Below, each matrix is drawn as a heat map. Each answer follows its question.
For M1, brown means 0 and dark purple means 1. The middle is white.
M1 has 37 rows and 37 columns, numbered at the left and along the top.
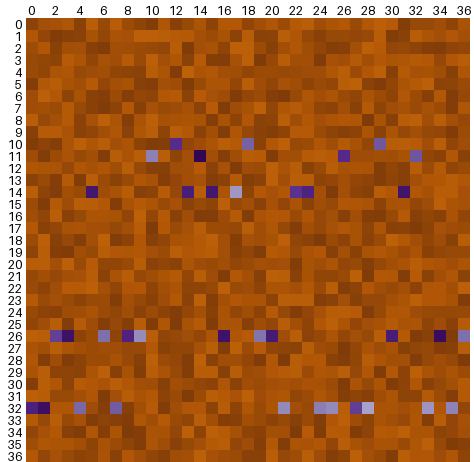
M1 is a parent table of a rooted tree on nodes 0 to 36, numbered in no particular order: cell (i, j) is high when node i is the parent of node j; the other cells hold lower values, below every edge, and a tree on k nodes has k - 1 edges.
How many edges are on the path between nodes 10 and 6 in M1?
3
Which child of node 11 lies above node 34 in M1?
26
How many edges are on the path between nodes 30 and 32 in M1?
3
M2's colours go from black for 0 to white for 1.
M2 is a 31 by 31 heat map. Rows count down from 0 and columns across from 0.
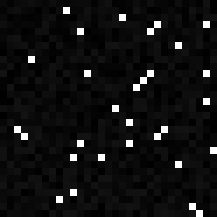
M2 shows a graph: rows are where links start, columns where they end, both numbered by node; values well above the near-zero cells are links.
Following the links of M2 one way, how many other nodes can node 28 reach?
11
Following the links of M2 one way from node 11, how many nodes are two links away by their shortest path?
1
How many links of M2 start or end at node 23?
2
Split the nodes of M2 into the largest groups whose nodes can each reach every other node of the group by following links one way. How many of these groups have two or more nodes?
4
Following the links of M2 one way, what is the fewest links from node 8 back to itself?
5
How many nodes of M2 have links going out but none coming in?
3
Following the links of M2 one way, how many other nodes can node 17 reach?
4
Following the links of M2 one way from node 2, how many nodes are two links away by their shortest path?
1
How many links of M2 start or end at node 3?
3
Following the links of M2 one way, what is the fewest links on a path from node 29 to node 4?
7
